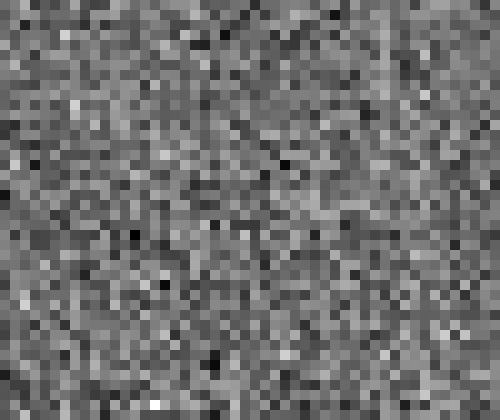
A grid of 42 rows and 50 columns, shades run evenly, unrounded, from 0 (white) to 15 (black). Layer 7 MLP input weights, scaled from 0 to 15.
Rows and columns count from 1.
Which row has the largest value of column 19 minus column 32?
20
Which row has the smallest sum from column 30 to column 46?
10
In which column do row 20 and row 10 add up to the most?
1
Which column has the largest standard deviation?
17
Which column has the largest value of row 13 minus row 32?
15
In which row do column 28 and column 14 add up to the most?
24
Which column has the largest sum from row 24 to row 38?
9
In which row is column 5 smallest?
27
